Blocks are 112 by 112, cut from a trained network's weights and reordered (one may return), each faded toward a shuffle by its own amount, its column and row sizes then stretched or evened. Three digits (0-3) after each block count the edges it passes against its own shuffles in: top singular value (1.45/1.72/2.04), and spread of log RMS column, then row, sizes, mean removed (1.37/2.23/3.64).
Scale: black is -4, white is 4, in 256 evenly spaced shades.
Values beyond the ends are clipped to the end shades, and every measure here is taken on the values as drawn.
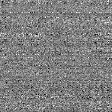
1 1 2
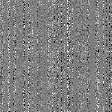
1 3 1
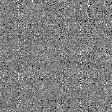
0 2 1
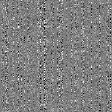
1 3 1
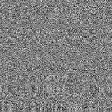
3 0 2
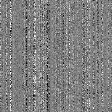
3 3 0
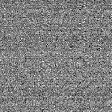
2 1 0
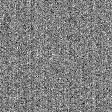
1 0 0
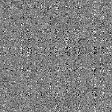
1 2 2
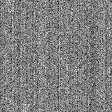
2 1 0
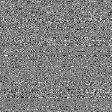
1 0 3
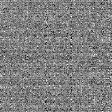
2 2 0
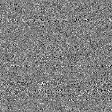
0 1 2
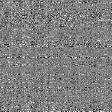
1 0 3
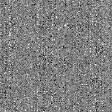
0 2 1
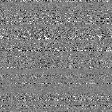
0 1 3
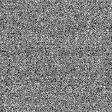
0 1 0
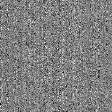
0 2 0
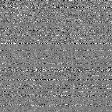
0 0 3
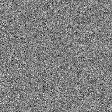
0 1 0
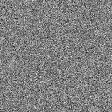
1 0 0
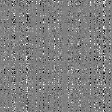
1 3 2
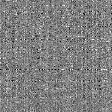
2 1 2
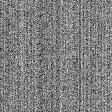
3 0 0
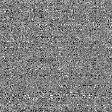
0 1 2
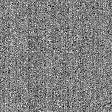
1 0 1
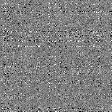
0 2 2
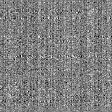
3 0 2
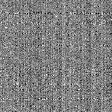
3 0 2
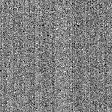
2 0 1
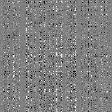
1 3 2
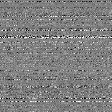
2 0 3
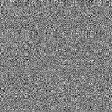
3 1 2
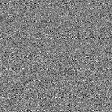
2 0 2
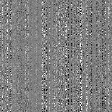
2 3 1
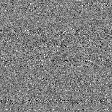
0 0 2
